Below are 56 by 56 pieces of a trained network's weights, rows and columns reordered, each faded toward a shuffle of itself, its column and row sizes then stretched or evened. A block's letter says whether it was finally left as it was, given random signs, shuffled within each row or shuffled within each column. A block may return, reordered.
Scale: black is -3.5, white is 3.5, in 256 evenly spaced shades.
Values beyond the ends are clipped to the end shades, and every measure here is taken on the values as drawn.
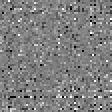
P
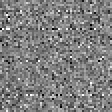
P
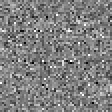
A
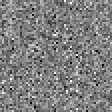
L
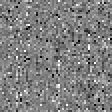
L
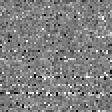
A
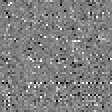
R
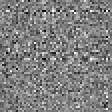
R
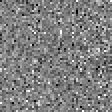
L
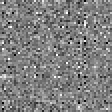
P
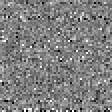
A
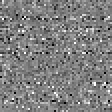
A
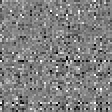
R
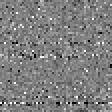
A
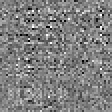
R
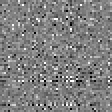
R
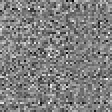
R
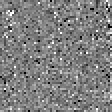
L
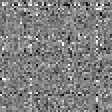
R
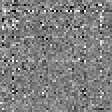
P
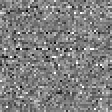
A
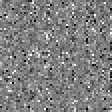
L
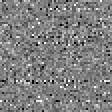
A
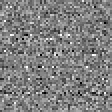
A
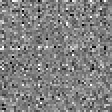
P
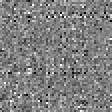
R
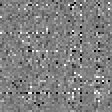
R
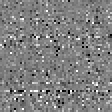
P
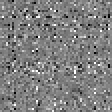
P
